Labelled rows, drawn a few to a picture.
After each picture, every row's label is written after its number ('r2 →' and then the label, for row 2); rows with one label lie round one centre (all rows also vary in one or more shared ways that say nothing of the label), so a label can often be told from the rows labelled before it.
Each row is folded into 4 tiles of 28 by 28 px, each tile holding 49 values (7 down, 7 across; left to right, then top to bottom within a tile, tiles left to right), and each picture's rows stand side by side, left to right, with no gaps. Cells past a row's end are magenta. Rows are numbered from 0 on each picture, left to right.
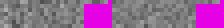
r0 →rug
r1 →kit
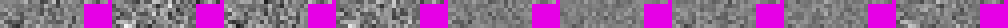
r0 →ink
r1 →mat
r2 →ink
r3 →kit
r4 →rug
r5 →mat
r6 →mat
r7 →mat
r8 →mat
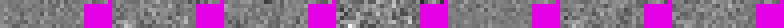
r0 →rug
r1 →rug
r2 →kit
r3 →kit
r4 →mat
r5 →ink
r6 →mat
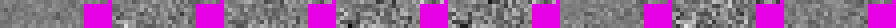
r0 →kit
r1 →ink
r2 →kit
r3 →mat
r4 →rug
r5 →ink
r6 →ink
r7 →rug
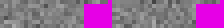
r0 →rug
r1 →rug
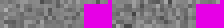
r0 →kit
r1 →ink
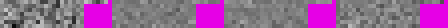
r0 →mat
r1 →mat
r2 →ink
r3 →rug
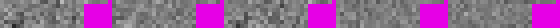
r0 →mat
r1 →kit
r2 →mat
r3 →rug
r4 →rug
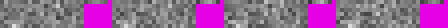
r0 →kit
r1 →ink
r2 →ink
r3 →kit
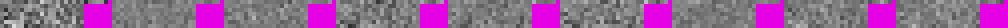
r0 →ink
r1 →kit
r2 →rug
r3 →mat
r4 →mat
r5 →ink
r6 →ink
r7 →rug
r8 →kit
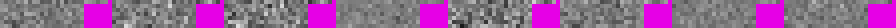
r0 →rug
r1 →rug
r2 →mat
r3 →ink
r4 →mat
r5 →ink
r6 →mat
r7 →mat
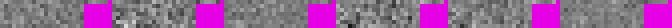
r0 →ink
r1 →ink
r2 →mat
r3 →mat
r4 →mat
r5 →ink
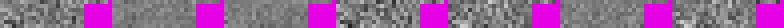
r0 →kit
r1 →mat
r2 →rug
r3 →kit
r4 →mat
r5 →rug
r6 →kit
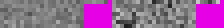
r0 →ink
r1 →rug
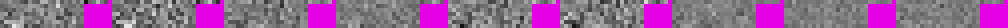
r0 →rug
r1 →mat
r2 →ink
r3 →ink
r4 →mat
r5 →rug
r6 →kit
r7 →mat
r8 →mat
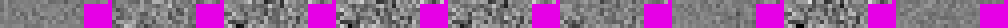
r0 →rug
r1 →kit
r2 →ink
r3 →kit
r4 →mat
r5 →kit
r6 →rug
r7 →ink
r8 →rug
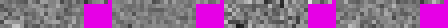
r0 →rug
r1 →ink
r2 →ink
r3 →rug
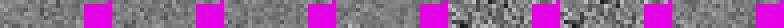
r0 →ink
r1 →rug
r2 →mat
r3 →ink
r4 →rug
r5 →rug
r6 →mat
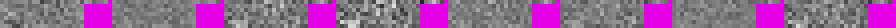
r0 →rug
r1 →mat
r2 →mat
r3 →mat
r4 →mat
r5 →rug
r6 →rug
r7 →ink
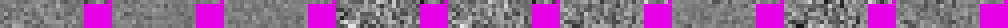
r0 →rug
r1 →mat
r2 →rug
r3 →kit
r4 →rug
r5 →mat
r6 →ink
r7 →ink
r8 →ink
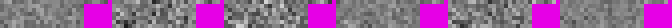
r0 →ink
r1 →kit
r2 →mat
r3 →kit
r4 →rug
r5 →kit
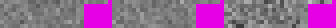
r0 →rug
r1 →rug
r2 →ink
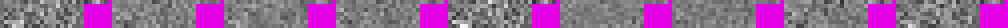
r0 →ink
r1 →rug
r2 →ink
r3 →rug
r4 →mat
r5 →kit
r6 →kit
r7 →ink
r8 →rug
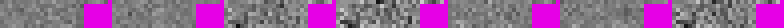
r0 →ink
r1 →mat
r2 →mat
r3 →kit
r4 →mat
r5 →kit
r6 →rug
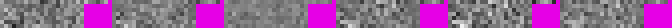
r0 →mat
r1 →ink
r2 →mat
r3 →mat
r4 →mat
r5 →mat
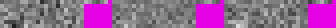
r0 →kit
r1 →ink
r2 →ink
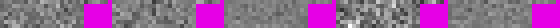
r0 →mat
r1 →ink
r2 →mat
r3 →ink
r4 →mat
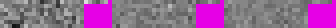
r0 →ink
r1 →rug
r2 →ink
